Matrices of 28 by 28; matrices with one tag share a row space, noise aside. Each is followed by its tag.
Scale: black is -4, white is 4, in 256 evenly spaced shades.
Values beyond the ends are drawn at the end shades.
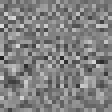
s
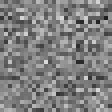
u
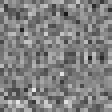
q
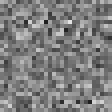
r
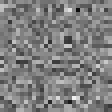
r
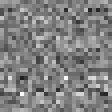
u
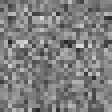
u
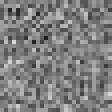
q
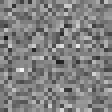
r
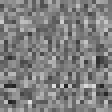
s
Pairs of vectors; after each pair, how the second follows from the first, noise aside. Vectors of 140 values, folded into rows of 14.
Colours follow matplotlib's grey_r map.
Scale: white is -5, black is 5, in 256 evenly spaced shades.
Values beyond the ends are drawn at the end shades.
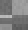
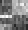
scaled up.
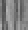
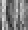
negated, scaled up.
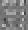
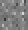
partly zeroed.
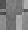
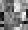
wrapped around, scaled up.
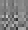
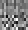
negated, scaled up.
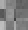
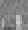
wrapped around, partly zeroed.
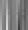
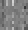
wrapped around, partly zeroed.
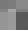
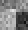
scaled up.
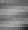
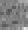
negated, partly zeroed.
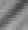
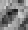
wrapped around, scaled up.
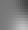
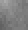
reversed, shrunk.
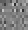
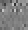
partly zeroed.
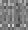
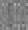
reversed, shrunk.
